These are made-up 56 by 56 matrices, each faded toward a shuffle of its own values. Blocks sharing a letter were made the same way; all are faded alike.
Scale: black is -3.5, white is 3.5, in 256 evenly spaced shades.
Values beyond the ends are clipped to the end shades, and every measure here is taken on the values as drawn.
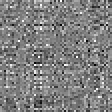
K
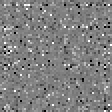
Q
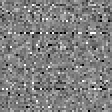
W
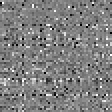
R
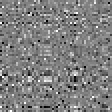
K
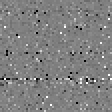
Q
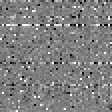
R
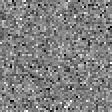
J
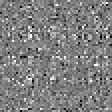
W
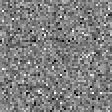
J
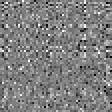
K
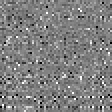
R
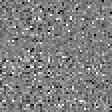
W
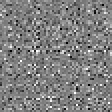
K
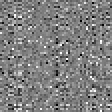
K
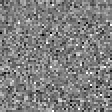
J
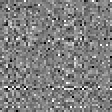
K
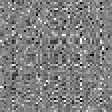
K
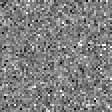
J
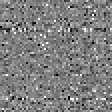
W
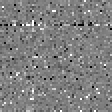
Q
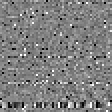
R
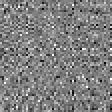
K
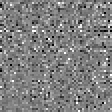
R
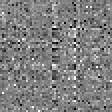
K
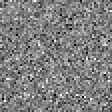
J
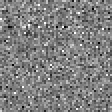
J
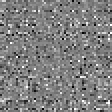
R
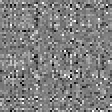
K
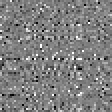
R
